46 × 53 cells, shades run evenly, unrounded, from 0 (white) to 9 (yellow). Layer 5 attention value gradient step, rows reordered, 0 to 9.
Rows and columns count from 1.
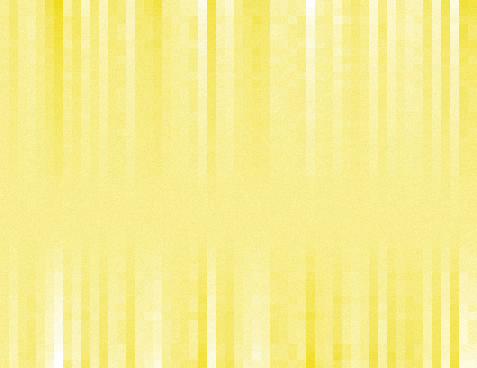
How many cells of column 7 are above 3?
34
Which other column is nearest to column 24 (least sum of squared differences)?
52
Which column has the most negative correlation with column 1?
39
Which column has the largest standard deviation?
7
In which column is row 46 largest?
35
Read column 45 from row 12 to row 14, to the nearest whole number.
4 4 4
